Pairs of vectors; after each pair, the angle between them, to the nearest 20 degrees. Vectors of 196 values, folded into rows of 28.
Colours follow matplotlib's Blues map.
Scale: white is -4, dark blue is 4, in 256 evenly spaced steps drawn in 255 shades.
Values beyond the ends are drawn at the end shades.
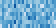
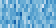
60 degrees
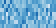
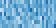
60 degrees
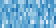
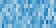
140 degrees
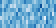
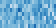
40 degrees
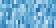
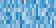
80 degrees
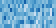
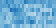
40 degrees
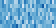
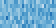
160 degrees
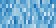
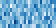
40 degrees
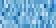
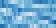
80 degrees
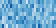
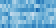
60 degrees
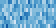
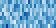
20 degrees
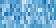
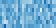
60 degrees
